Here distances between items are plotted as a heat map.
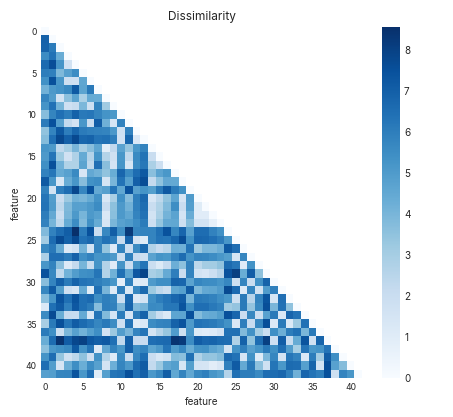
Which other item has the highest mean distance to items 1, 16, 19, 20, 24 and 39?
37
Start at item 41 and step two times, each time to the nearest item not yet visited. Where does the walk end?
38
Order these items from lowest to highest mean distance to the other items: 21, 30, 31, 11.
21, 31, 11, 30
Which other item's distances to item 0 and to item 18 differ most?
33
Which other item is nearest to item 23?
22
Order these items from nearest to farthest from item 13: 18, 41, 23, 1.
23, 1, 41, 18
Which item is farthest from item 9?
24
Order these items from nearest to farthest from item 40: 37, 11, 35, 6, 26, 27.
26, 11, 6, 27, 35, 37
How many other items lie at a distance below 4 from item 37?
8
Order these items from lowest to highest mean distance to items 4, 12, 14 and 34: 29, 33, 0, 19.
29, 0, 33, 19
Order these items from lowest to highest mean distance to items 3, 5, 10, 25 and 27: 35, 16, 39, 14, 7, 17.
35, 14, 39, 16, 17, 7
